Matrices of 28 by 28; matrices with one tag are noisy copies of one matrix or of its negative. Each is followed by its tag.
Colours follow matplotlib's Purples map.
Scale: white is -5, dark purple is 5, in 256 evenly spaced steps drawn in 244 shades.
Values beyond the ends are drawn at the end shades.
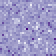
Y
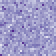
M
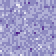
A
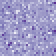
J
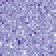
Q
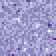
Y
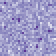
Y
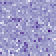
Y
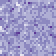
A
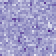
Y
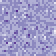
J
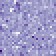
A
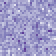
Y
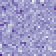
M
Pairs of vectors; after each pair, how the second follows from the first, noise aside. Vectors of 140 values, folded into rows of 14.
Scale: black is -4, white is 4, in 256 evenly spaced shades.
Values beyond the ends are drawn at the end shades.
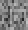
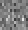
negated, partly zeroed.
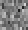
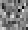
copied.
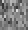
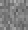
wrapped around, negated, shrunk.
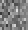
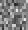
copied.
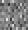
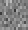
wrapped around, negated, shrunk.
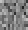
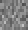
reversed, negated, shrunk.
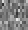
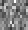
shuffled.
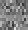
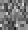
sign-scrambled.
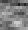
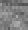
shrunk.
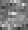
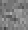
wrapped around, negated, shrunk.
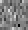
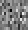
shuffled.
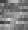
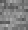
shrunk.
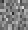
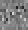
negated, partly zeroed.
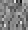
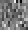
sign-scrambled.
